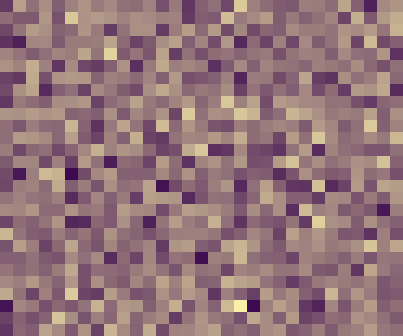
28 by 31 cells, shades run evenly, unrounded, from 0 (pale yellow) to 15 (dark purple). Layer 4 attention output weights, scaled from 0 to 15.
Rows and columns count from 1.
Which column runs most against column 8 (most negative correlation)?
25
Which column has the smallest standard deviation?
10
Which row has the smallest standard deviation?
23
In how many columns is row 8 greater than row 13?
15
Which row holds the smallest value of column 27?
1
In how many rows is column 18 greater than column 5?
16
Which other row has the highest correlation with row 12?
21
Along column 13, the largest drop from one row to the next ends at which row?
17
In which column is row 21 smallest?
29
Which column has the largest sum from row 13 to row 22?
6
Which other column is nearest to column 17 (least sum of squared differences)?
5
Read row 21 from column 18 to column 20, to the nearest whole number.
5 4 6
